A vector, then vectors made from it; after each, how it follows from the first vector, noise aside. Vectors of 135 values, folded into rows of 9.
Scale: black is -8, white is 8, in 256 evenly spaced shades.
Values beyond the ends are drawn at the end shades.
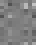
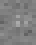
wrapped around, shrunk.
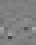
reversed, negated, partly zeroed.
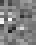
wrapped around, scaled up.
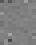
reversed, negated, partly zeroed.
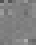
reversed, negated, partly zeroed.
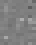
wrapped around, partly zeroed.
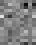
negated, scaled up.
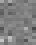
reversed.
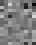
negated, scaled up.
